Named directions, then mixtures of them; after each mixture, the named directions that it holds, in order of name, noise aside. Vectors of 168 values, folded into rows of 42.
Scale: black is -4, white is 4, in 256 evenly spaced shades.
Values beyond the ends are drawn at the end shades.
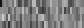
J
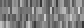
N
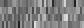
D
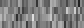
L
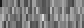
J, N.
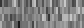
D, J, N.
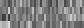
J, N.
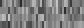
J, N.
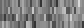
L, N.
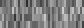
D, J, N.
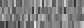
D, J, N.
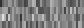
J, L.
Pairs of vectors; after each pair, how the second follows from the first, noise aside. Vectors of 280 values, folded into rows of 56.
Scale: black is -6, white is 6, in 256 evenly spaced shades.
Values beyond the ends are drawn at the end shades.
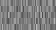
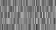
negated.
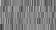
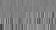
partly zeroed.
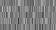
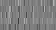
partly zeroed.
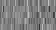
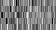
reversed, scaled up.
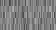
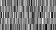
reversed, scaled up.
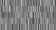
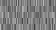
reversed, negated.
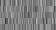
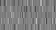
partly zeroed.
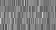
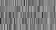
negated.
